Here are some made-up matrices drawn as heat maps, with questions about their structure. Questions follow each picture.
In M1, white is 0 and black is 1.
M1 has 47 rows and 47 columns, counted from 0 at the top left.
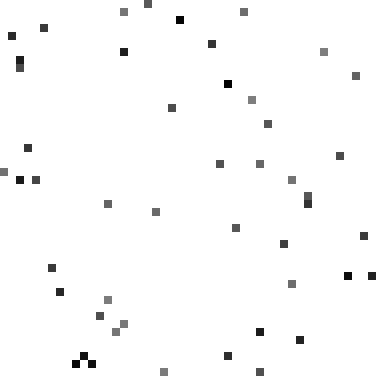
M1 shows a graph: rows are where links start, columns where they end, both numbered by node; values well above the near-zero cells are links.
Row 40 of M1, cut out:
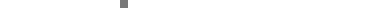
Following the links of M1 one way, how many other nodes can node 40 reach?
3
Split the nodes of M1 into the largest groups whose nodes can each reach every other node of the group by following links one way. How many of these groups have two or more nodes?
4
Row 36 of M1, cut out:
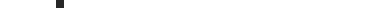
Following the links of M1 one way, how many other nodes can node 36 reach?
11
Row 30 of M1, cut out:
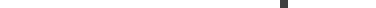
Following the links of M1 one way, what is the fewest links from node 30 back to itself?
8
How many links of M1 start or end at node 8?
1
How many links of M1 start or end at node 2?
4
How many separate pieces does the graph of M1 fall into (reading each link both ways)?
8
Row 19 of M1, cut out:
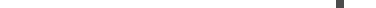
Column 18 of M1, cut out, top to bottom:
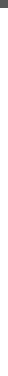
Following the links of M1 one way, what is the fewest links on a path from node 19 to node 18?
6
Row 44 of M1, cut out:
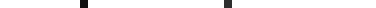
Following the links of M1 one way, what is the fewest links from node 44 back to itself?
5
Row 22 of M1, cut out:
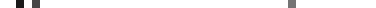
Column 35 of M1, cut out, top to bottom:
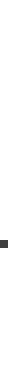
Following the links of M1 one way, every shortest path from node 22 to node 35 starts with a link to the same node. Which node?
node 4
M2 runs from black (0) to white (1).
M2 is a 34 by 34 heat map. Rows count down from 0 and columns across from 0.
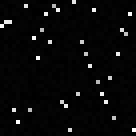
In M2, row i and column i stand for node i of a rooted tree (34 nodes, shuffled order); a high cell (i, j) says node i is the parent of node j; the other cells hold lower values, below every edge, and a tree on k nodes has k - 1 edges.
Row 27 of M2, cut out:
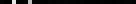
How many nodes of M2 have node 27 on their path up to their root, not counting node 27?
12
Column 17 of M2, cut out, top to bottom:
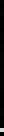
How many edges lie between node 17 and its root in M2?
7
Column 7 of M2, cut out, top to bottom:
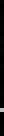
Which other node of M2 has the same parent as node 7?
3
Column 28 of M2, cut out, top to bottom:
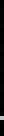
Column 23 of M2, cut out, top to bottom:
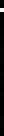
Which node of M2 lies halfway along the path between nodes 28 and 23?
1
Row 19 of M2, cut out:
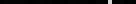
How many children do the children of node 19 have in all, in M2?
2
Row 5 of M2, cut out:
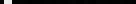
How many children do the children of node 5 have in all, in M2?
4
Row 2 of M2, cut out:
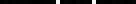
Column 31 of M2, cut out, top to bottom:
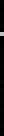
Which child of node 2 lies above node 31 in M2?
14
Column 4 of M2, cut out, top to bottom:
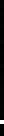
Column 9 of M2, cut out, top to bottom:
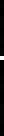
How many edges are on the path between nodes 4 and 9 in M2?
8
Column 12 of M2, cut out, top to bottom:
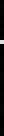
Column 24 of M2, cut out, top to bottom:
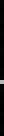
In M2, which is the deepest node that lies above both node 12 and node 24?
10
